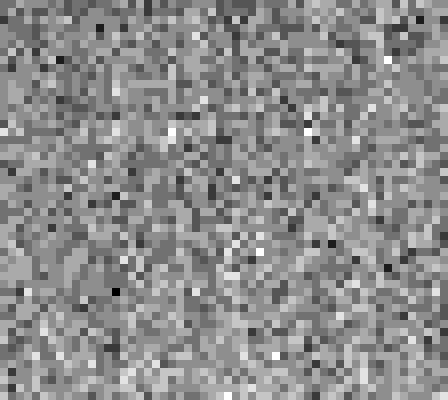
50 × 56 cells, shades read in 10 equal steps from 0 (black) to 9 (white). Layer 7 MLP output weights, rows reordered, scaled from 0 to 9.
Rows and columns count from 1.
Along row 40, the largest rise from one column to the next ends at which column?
52
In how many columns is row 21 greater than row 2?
26
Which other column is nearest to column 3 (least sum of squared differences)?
10
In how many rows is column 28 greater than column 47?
13
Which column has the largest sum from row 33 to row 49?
46
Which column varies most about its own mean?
15
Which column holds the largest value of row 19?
21
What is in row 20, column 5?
7
